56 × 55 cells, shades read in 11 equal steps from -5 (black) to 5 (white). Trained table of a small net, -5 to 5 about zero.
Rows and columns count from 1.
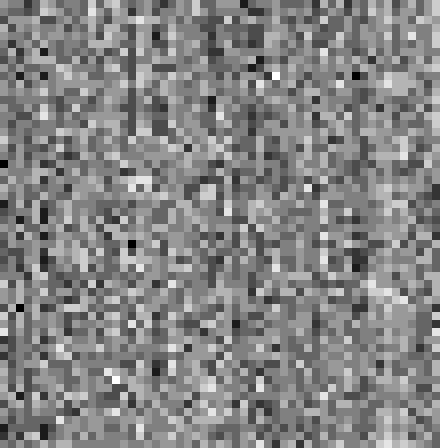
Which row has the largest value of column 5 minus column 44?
50
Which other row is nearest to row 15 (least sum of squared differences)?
35
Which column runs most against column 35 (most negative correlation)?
45
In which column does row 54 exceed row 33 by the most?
23
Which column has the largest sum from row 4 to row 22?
55
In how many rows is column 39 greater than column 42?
26
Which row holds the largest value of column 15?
48
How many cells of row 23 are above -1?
36
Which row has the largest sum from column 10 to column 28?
53
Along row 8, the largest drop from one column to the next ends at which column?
33
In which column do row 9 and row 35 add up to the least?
32
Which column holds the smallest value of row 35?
4
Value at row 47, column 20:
-4
